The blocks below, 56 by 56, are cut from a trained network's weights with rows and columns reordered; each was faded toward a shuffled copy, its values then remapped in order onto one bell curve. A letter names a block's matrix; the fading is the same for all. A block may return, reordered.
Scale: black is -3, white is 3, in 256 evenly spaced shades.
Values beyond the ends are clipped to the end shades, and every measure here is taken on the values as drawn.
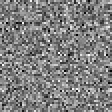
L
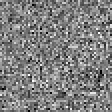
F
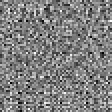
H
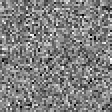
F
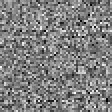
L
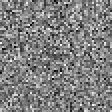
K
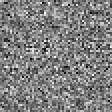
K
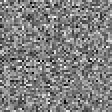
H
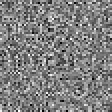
H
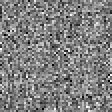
K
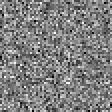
K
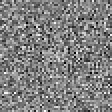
L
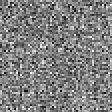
L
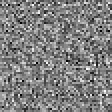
L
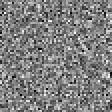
L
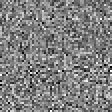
F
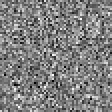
F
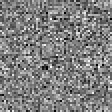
L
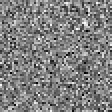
F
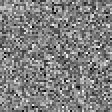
K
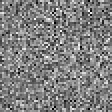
F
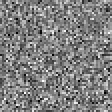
K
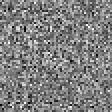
F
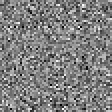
H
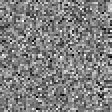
K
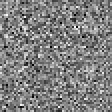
F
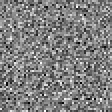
H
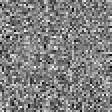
L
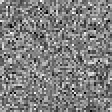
F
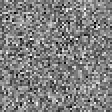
K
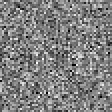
L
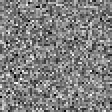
K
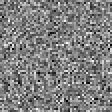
L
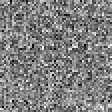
L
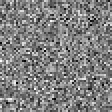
L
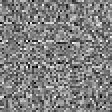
H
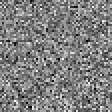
L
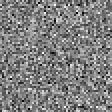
K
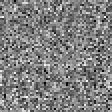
F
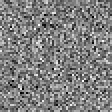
K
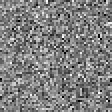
K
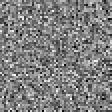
L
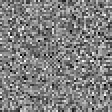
F
